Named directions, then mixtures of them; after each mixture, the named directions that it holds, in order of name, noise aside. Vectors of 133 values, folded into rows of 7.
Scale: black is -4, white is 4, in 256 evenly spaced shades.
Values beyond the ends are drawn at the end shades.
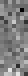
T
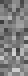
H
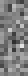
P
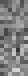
H.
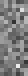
P, T.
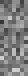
H.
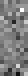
T.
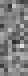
P.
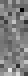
T.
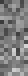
H.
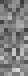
H.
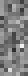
P, T.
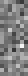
P.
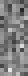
P, T.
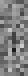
H, P.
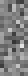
P.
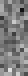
P, T.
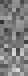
H.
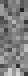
H, T.
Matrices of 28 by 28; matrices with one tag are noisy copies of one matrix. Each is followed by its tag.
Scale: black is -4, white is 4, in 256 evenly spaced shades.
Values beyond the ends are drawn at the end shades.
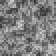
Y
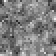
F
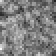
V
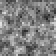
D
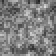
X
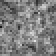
X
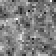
V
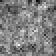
X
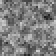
D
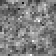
X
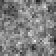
X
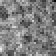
V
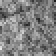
V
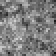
V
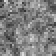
F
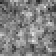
X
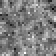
F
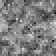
D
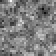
Y
